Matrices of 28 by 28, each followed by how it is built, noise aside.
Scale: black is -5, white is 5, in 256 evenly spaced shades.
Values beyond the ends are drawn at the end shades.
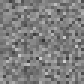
repeating rows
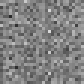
repeating rows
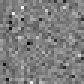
sparse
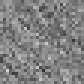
Toeplitz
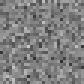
repeating rows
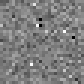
sparse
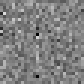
uneven columns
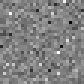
sparse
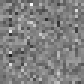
uneven columns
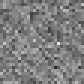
Toeplitz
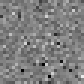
sparse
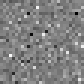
sparse
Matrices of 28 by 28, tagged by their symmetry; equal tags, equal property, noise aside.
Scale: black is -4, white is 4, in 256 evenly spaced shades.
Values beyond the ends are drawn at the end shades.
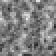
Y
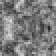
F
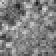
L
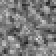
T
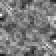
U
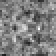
F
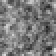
F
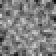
T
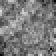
L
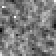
U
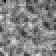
T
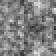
F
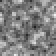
L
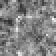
L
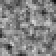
T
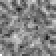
T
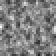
U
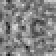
F
